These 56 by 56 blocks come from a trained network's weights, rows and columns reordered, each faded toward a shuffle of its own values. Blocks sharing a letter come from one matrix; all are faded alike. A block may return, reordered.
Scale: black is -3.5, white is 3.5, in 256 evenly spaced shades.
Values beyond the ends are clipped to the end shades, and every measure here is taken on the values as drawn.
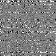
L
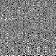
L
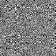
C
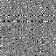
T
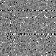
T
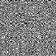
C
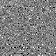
T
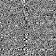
C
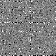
T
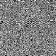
C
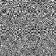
C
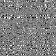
L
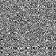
C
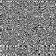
C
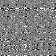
L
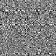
C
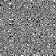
L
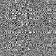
C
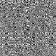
C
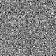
C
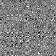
L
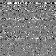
L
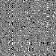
L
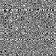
C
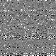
L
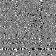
T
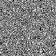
C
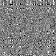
L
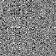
C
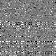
L
